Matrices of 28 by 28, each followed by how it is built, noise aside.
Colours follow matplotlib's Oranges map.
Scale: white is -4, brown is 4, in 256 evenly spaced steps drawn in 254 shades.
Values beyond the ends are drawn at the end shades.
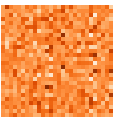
uneven columns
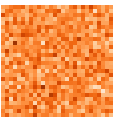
noise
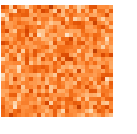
noise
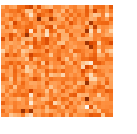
uneven columns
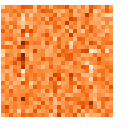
uneven columns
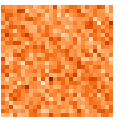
Toeplitz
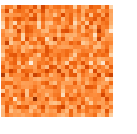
repeating columns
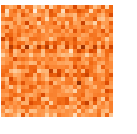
repeating columns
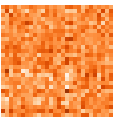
low rank
